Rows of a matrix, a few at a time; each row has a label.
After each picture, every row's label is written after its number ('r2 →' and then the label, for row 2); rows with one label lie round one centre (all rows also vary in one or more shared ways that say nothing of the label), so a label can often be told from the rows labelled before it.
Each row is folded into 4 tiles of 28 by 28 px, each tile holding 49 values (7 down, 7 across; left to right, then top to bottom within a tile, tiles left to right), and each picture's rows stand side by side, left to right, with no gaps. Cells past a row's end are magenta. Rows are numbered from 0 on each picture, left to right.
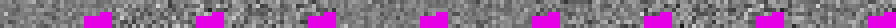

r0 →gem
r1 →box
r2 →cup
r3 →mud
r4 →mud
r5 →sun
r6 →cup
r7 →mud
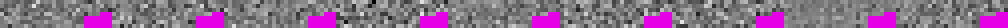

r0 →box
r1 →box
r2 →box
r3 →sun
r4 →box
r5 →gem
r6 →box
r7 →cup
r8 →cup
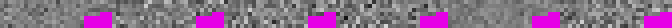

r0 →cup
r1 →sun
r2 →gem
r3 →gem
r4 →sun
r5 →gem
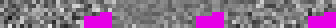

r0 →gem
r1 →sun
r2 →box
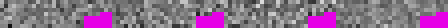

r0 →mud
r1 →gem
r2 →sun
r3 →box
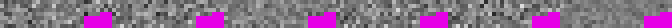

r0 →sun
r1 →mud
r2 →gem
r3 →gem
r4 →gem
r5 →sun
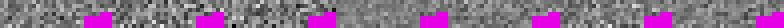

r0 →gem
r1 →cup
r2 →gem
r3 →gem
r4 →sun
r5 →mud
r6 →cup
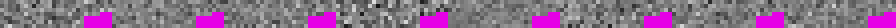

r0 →gem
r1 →cup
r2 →cup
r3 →gem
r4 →sun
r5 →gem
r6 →mud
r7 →cup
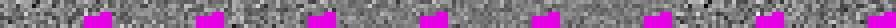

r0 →sun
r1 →mud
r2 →gem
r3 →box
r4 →sun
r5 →cup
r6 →cup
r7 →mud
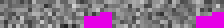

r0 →mud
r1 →mud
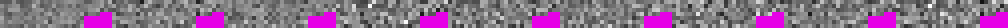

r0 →cup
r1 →cup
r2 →mud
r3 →mud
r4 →box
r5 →box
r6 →box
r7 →sun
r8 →sun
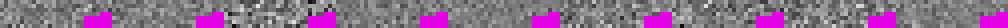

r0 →sun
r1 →cup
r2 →mud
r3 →gem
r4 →cup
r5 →mud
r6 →box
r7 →sun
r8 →gem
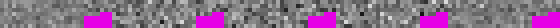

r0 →box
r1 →cup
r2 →box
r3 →gem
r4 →gem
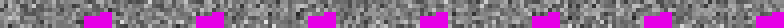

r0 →gem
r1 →box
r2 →box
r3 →sun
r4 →mud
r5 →box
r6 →mud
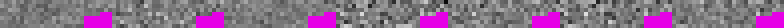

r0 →cup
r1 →mud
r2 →box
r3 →box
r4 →cup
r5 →mud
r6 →cup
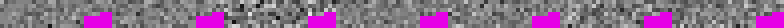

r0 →sun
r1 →gem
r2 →sun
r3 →box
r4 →mud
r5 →box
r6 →sun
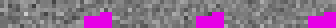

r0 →box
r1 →cup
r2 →mud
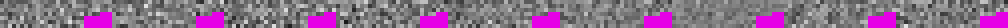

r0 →cup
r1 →box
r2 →sun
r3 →cup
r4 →sun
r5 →box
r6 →sun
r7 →mud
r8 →gem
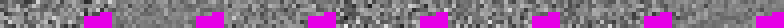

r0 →cup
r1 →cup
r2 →mud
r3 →sun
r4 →box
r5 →box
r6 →gem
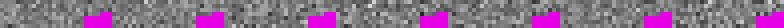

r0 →box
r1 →gem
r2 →gem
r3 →box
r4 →mud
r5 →mud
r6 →sun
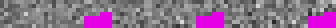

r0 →cup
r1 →cup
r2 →gem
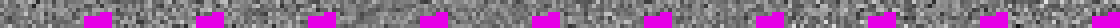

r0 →cup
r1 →sun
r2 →sun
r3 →sun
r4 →mud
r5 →mud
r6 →box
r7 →box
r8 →sun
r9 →sun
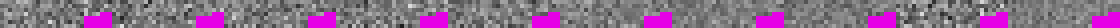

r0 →mud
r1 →sun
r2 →box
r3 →mud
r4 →sun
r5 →box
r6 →sun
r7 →box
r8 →cup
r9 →sun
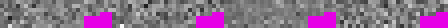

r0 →sun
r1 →mud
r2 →sun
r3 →box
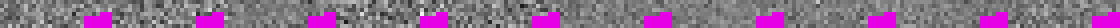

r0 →sun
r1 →mud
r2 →cup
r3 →gem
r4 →sun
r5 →box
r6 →sun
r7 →gem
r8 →mud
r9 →box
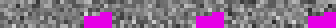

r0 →cup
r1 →sun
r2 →cup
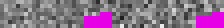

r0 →cup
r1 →cup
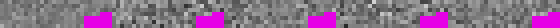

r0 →gem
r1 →gem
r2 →sun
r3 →sun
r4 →cup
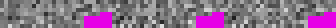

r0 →cup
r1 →sun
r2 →gem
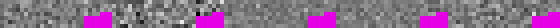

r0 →gem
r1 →sun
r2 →gem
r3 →box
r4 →cup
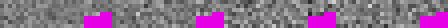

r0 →box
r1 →cup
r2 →cup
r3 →gem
